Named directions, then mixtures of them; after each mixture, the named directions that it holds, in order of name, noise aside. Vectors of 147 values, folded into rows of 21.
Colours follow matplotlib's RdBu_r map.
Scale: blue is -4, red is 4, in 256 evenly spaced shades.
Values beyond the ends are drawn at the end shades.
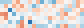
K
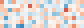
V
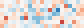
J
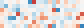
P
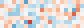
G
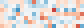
G, P.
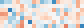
K, P.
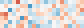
J, K.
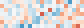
G, J, V.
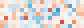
J.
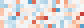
P.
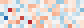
J, K.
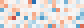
P.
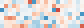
P, V.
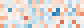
J, V.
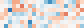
K, V.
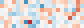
G.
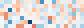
G, K.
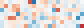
P.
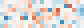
J.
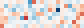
J, P.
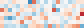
P, V.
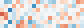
K.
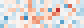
J.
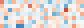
V.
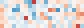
G, J, P.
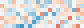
G, J, V.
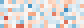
V.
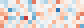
J, K, P.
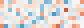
J, V.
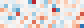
P.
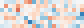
G, K, P.
